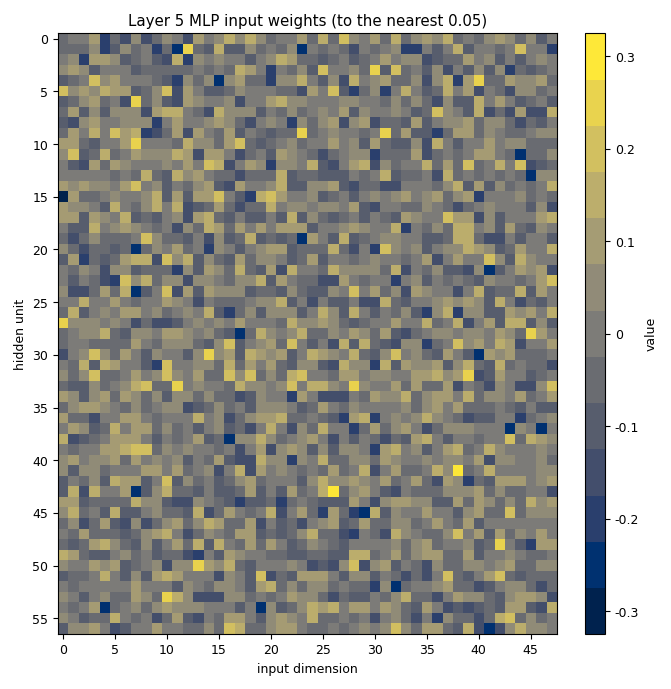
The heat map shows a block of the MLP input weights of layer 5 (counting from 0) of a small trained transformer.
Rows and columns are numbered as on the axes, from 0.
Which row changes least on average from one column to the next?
35
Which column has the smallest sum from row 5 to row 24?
45
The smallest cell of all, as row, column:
15, 0
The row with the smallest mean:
1
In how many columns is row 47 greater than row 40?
18
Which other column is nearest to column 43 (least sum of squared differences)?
46
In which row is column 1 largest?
11
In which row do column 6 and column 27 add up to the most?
23
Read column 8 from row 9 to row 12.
-0.2 0 0.05 0
